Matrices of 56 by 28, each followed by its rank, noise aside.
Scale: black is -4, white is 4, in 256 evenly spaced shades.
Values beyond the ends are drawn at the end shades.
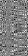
three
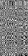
three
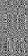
three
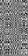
three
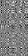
three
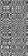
three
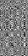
three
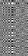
one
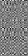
two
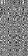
three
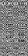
three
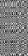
three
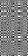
one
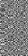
four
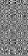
three
